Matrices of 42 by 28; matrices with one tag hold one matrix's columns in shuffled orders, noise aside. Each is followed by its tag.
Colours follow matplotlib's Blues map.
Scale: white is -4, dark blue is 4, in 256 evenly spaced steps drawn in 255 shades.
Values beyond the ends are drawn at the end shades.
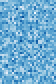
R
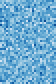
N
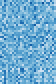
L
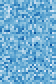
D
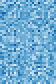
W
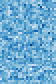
D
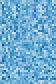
D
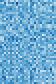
L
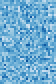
D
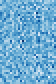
R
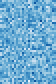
N
